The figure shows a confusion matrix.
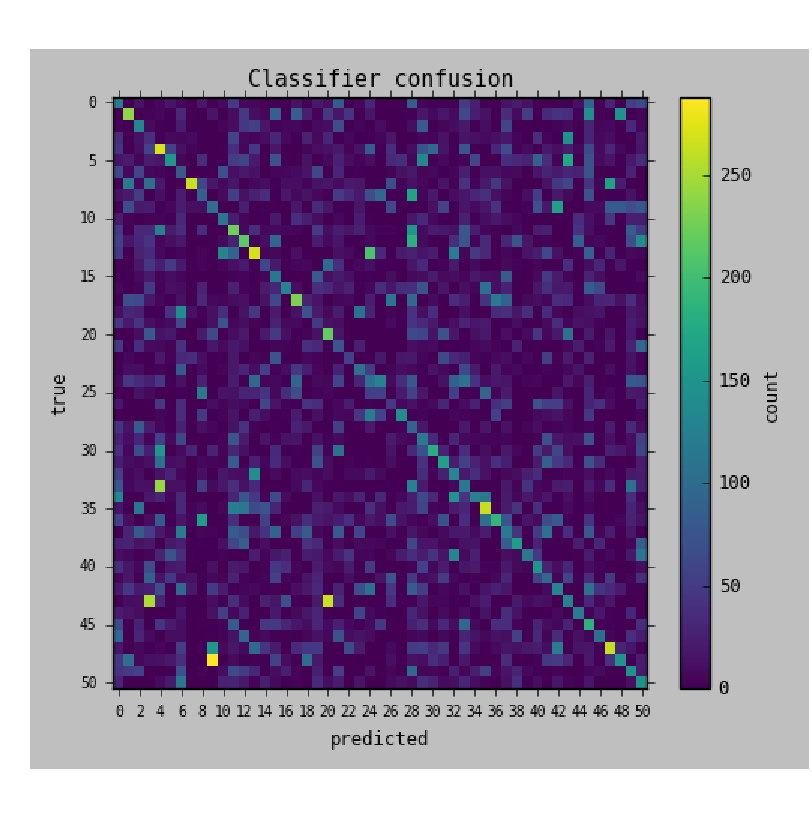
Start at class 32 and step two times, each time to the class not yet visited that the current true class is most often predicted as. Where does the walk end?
24
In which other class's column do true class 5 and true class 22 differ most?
43
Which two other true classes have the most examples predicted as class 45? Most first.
1, 42
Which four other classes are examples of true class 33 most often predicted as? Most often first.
4, 28, 49, 0
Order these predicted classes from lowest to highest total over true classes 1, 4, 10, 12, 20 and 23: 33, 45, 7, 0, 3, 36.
7, 36, 0, 3, 45, 33
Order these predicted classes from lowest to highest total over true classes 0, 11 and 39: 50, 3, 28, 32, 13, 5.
3, 13, 5, 32, 50, 28
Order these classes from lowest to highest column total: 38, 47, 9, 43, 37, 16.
16, 38, 9, 47, 43, 37
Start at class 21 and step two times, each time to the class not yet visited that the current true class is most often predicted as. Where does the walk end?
6
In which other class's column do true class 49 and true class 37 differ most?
41
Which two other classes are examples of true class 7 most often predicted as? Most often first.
47, 1
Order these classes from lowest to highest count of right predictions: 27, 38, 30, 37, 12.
37, 27, 38, 30, 12
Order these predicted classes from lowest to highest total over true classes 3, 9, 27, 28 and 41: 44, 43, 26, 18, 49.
44, 18, 49, 26, 43
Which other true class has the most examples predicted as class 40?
5
